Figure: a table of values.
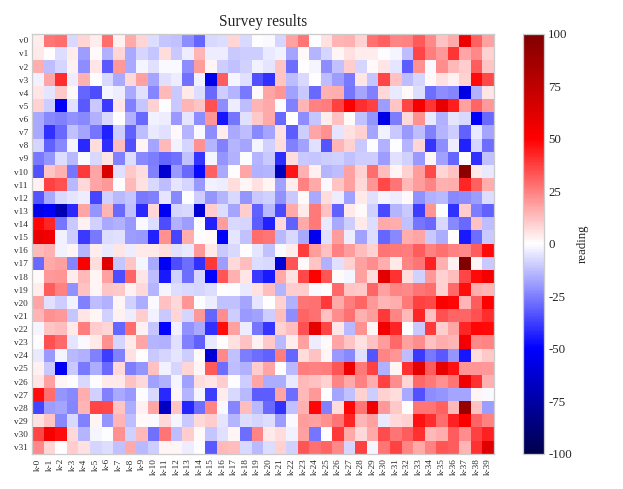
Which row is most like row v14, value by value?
v27
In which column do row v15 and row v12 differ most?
k-0
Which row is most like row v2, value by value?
v1
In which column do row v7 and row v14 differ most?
k-1
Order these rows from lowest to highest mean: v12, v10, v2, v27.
v12, v27, v2, v10
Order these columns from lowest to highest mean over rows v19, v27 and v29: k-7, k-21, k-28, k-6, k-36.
k-6, k-21, k-7, k-28, k-36
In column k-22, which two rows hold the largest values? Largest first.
v10, v17
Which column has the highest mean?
k-37
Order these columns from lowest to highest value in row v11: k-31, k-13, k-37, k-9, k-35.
k-13, k-9, k-35, k-31, k-37
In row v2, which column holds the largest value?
k-38
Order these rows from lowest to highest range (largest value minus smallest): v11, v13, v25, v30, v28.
v11, v30, v13, v25, v28
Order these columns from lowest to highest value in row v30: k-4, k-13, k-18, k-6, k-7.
k-18, k-4, k-6, k-13, k-7
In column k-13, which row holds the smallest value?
v28
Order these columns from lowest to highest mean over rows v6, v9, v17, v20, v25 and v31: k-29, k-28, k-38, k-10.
k-10, k-38, k-29, k-28
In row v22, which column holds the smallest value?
k-11
